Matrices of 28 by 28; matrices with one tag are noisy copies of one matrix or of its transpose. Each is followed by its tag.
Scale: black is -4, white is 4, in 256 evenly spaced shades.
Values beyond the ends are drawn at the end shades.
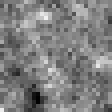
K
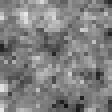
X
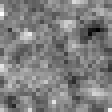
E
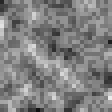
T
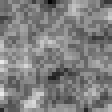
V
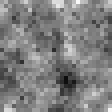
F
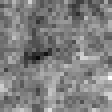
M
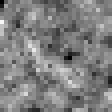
T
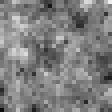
X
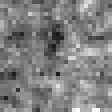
M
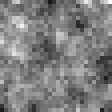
X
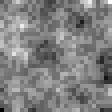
X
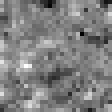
V
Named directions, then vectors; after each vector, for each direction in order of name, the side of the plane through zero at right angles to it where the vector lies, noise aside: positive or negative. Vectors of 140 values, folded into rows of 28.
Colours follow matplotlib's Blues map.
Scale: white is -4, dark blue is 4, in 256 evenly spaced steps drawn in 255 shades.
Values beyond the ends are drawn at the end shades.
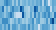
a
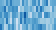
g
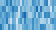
positive, positive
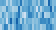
negative, negative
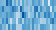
positive, positive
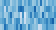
positive, negative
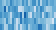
negative, positive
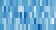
negative, positive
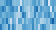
positive, positive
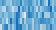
negative, negative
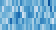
negative, negative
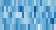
positive, negative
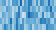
negative, negative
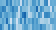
positive, positive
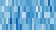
negative, negative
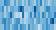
positive, negative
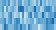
positive, negative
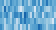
negative, positive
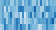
positive, negative
